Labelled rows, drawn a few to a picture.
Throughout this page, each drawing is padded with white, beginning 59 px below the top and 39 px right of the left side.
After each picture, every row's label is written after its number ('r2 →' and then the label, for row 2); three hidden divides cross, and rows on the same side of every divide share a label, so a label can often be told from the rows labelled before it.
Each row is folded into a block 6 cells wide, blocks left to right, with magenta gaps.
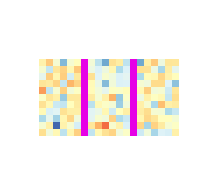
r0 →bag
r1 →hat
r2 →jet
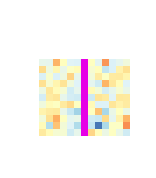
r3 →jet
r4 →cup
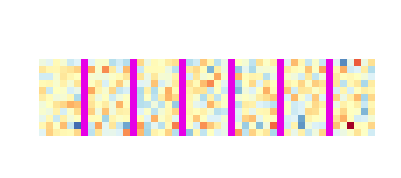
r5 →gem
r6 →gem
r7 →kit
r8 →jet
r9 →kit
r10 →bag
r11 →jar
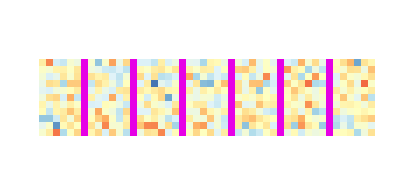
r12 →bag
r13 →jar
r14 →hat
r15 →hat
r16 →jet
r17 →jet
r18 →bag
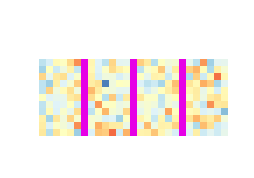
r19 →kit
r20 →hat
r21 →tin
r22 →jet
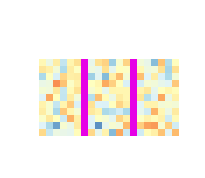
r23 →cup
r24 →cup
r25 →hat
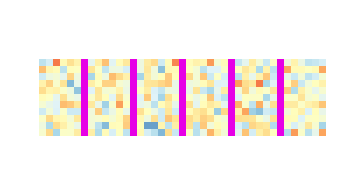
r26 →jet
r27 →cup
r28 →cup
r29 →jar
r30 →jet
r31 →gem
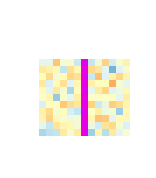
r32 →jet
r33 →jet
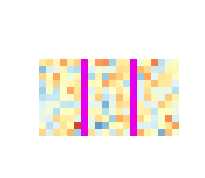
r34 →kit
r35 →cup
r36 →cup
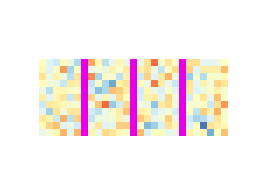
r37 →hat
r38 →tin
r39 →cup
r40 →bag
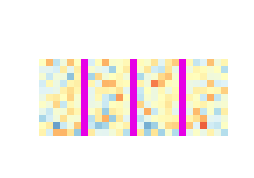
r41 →tin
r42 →cup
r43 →cup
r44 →jar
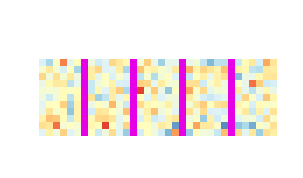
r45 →jar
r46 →jar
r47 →gem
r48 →gem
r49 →cup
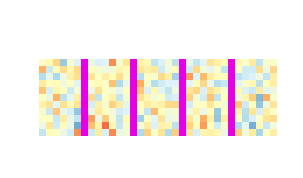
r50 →gem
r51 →jar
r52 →gem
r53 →jar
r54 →bag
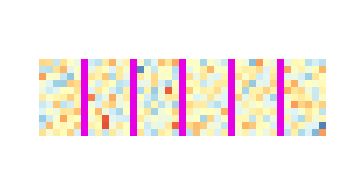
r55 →tin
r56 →jar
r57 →kit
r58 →hat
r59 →hat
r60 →gem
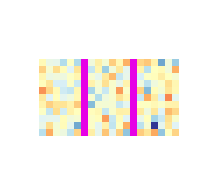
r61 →gem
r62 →kit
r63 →bag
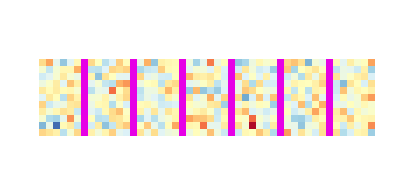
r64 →bag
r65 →tin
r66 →tin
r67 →jar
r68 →jar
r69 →bag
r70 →kit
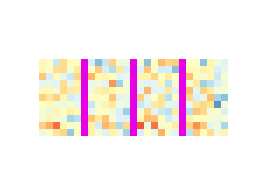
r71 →hat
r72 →jar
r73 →jar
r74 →hat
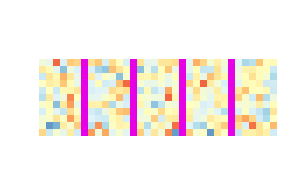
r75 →cup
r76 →tin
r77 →kit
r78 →cup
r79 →jar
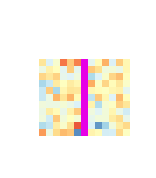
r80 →kit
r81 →cup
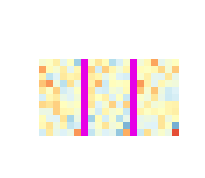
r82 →gem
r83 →gem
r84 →gem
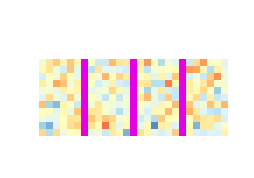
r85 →cup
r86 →jar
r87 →bag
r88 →jet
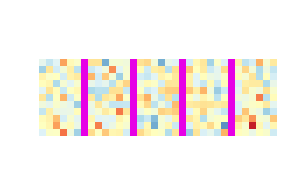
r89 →jar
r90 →tin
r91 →bag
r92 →gem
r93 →jar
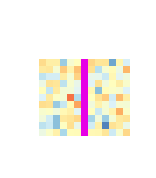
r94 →bag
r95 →bag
